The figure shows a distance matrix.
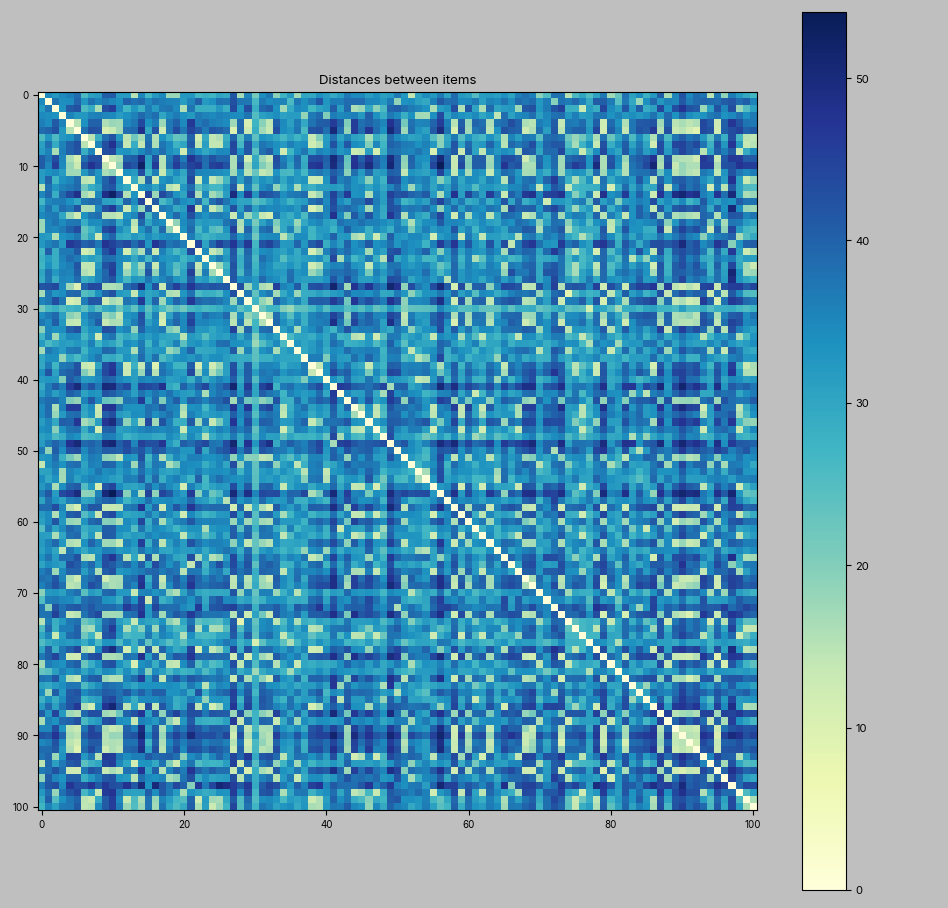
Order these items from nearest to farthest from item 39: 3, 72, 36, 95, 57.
57, 36, 3, 95, 72
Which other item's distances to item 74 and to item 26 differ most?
28
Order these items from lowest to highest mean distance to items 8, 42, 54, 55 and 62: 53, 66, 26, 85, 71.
85, 66, 53, 26, 71
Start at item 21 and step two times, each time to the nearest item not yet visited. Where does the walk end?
97
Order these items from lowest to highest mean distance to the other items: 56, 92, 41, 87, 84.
92, 87, 84, 56, 41
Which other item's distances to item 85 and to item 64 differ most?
3
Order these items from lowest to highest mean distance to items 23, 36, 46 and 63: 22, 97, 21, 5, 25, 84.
22, 25, 5, 84, 21, 97
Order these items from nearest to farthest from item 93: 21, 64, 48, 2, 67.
67, 2, 48, 64, 21
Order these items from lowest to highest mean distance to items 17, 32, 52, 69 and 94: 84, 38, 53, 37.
37, 53, 38, 84
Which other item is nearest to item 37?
53
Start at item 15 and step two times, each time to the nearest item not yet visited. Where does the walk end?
81
